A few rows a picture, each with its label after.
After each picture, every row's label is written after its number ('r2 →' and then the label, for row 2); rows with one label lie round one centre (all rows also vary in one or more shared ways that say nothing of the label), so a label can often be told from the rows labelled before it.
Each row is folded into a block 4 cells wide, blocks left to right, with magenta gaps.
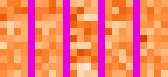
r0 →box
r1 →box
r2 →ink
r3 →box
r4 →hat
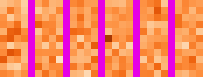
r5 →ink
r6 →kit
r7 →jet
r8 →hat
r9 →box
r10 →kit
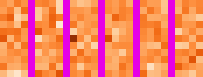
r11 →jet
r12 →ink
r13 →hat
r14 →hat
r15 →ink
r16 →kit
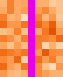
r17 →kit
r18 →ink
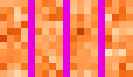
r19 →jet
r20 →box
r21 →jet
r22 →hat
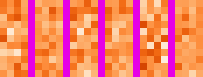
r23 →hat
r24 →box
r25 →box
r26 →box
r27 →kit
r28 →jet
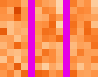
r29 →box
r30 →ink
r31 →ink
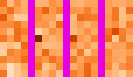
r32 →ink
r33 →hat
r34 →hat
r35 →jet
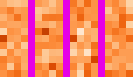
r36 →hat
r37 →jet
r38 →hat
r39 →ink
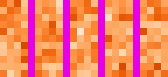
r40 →ink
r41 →ink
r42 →box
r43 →hat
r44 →box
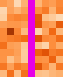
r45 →jet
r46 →kit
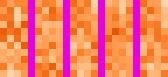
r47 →jet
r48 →box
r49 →ink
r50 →jet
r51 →ink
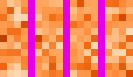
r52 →jet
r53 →hat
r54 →kit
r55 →kit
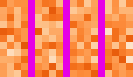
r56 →jet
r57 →box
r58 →kit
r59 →kit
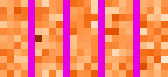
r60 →box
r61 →hat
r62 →ink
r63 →jet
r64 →kit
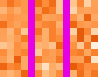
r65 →kit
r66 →ink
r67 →kit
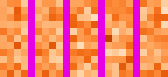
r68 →box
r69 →box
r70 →kit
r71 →hat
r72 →ink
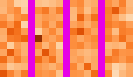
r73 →ink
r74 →hat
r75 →jet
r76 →ink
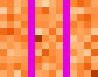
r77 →jet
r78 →hat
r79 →kit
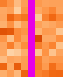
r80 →jet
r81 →hat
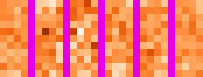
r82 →jet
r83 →jet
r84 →box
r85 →ink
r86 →box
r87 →ink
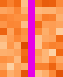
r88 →ink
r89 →kit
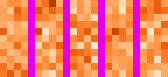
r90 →box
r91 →box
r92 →kit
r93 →jet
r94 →box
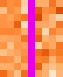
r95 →ink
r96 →box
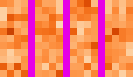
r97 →jet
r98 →ink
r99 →box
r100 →jet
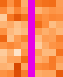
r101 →hat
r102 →kit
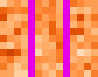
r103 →box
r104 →ink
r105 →jet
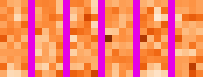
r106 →jet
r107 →ink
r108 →ink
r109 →hat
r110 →jet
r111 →hat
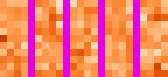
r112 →hat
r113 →ink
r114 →box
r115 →ink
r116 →hat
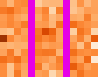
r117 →hat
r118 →jet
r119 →kit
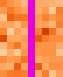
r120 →hat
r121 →jet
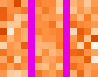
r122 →box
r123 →ink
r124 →kit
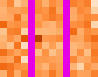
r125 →kit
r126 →hat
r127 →ink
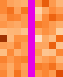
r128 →hat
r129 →kit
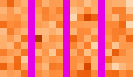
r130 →kit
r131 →hat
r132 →hat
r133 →ink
